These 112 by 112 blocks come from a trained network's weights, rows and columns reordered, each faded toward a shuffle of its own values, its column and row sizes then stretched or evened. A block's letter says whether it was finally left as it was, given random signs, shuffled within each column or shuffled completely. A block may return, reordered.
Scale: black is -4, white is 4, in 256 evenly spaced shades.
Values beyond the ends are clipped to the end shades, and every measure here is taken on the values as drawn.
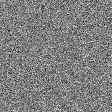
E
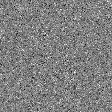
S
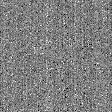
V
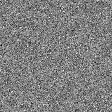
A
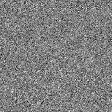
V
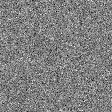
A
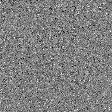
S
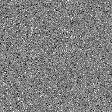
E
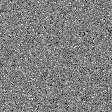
A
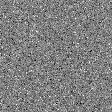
A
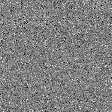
S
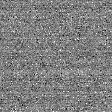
V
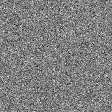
A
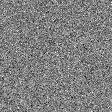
A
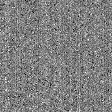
V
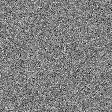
A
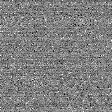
V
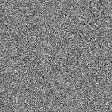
V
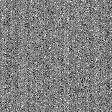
E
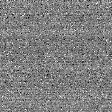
V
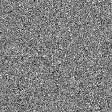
E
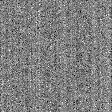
E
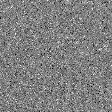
S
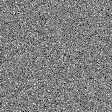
A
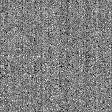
V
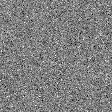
E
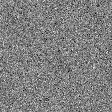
A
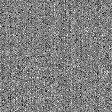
V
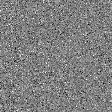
E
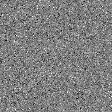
S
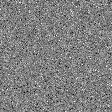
A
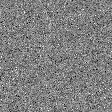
A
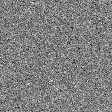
A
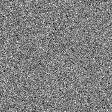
E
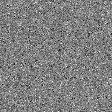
S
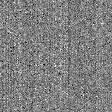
V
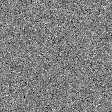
A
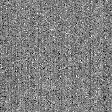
V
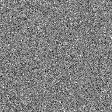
E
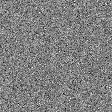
A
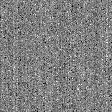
E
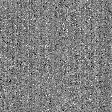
E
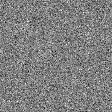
E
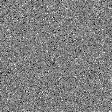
S
